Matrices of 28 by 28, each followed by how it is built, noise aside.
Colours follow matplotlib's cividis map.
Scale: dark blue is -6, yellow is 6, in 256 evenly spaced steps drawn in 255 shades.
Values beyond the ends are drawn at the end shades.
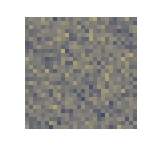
Toeplitz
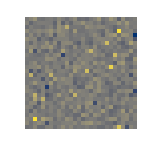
sparse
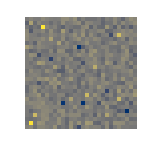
sparse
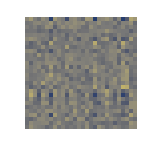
low rank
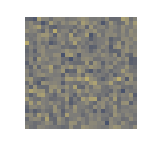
noise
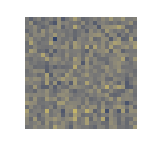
low rank
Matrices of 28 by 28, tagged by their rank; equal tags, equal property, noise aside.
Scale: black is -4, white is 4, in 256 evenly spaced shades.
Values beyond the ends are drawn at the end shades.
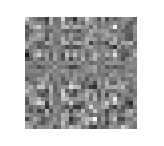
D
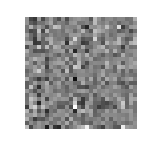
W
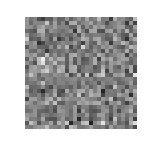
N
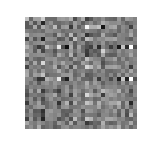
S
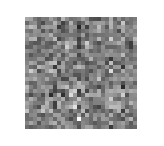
W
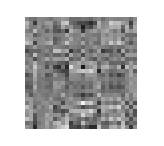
S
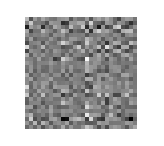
S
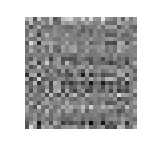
S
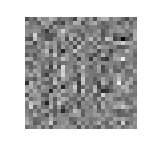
W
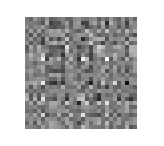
S
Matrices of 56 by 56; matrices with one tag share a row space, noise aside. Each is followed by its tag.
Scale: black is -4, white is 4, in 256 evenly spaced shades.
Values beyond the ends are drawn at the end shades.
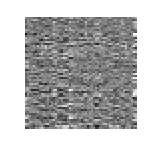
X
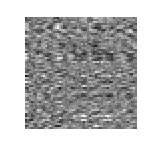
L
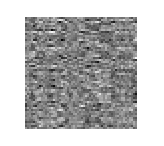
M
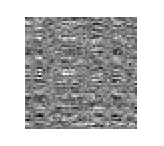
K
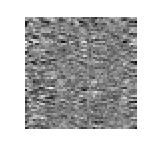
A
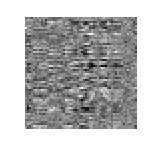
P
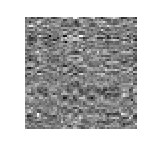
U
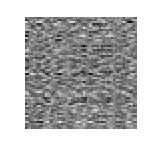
L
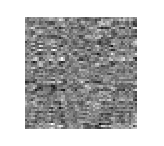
M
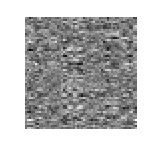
U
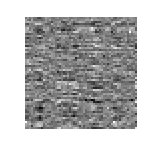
K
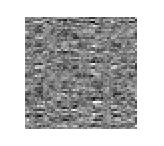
K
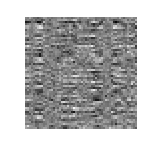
K
